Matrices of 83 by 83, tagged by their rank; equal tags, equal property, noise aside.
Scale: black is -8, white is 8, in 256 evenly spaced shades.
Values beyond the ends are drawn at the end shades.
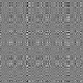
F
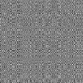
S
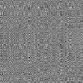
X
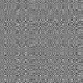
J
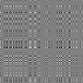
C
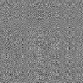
X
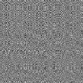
X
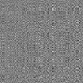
X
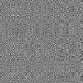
X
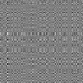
F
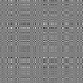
C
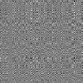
S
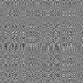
J
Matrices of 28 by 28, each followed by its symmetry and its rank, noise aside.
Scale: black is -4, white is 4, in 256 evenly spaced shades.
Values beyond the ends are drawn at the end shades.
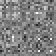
symmetric, rank five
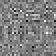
no symmetry, rank four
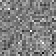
symmetric, rank five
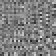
antisymmetric, rank four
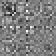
symmetric, rank four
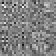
no symmetry, rank six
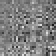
antisymmetric, rank four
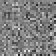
antisymmetric, rank four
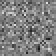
symmetric, rank six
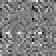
antisymmetric, rank four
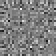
antisymmetric, rank four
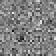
no symmetry, rank six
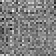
antisymmetric, rank four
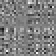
antisymmetric, rank four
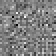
antisymmetric, rank six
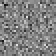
symmetric, rank six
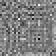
symmetric, rank five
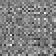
no symmetry, rank four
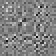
symmetric, rank four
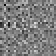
no symmetry, rank four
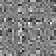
antisymmetric, rank four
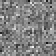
no symmetry, rank six
